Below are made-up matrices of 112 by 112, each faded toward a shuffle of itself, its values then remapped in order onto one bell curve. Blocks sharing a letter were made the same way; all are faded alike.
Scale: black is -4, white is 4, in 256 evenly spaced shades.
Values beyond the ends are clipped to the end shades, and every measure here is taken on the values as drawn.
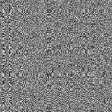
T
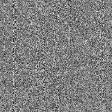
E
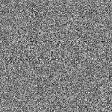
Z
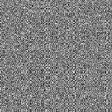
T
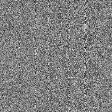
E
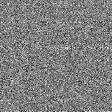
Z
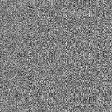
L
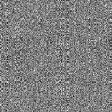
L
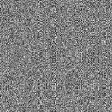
L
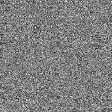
Z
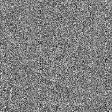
E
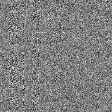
E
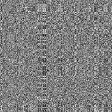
T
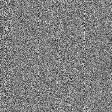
E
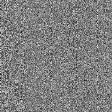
E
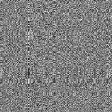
T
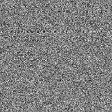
Z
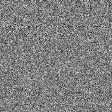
Z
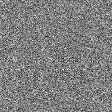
Z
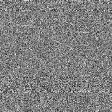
Z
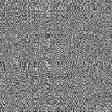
T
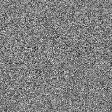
Z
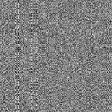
T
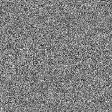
Z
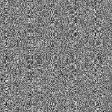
L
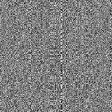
L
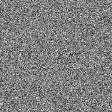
Z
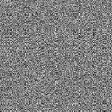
T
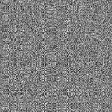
T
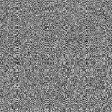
T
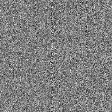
E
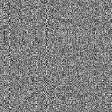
L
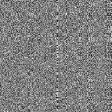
L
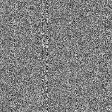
E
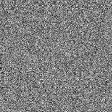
Z
